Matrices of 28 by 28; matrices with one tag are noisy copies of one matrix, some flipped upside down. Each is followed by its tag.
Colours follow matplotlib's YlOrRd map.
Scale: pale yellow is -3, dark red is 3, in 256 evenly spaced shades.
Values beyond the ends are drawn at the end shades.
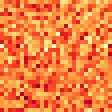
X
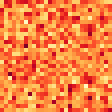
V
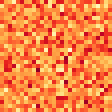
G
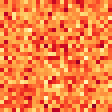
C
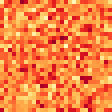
V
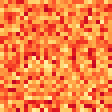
X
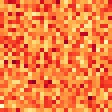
X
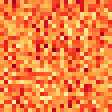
C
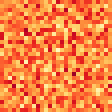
G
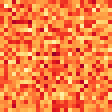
C
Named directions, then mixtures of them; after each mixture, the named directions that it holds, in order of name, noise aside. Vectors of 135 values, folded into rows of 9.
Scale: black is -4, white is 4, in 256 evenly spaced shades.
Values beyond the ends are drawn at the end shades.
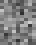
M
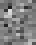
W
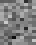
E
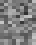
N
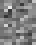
N, W.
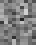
E, N.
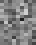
E, N.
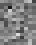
E, W.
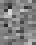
W.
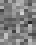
M.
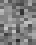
M.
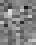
N, W.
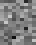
E.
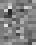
W.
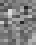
N, W.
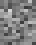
M, W.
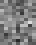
M.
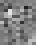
N, W.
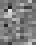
W.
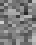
N.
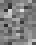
W.
